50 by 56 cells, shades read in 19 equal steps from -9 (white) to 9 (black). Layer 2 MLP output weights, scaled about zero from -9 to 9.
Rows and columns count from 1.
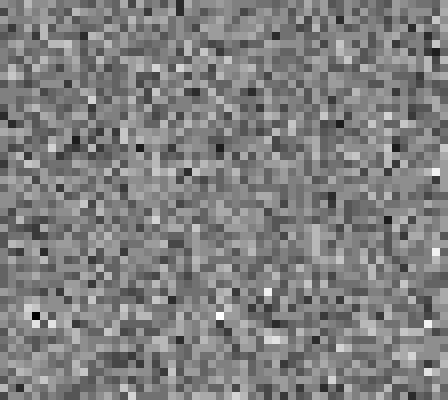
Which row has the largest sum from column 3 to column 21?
19
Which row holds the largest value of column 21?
47
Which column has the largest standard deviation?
55
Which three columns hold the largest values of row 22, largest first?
24, 49, 46
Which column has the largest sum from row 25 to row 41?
42
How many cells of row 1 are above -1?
35
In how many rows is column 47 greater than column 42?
18
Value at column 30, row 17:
1
